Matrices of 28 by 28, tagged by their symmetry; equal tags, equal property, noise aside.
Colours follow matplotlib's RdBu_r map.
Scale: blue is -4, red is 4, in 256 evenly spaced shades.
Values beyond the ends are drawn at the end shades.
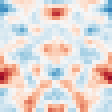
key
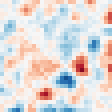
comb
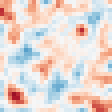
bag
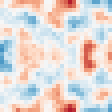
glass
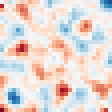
bag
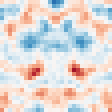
key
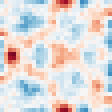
glass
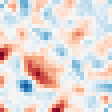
bag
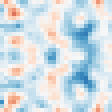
glass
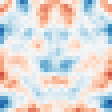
key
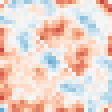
bag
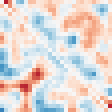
bag
